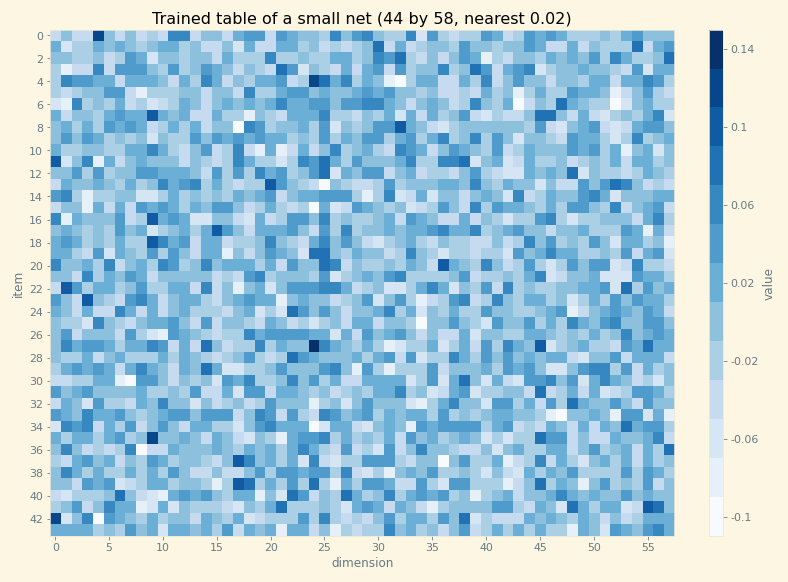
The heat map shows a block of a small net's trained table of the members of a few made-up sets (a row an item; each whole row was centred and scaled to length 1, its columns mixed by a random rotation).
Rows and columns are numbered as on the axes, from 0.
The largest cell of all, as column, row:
24, 27
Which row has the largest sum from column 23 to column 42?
11
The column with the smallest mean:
43
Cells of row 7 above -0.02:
31
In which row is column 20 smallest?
22
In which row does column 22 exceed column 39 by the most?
40
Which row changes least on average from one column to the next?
5
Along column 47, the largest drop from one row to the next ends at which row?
41
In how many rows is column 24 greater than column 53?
22
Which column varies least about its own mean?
12
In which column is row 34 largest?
53
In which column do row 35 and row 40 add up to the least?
21
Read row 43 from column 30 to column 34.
-0.02 0.06 0 0.02 -0.02
